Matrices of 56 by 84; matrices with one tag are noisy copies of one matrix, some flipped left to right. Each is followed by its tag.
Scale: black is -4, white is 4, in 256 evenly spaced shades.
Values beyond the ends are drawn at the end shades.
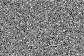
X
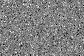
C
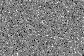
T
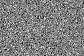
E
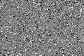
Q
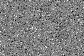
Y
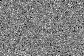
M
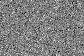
M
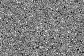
E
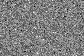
M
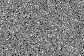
C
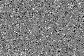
M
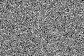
M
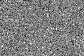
Y
